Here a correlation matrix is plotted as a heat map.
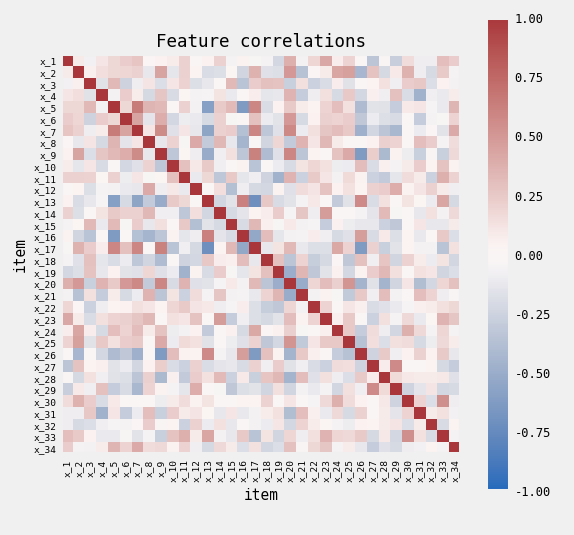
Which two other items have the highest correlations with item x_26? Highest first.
x_13, x_16
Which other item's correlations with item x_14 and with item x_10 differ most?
x_11
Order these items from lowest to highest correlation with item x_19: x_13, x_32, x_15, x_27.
x_13, x_15, x_32, x_27
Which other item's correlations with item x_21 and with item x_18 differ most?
x_8
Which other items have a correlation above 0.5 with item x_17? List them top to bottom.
x_5, x_7, x_9
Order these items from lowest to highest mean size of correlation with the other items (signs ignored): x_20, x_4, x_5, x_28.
x_4, x_28, x_5, x_20
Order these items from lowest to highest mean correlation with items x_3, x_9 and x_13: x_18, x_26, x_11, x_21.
x_21, x_26, x_18, x_11
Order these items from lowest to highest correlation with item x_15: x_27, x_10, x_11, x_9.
x_27, x_10, x_9, x_11
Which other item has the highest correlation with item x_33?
x_30
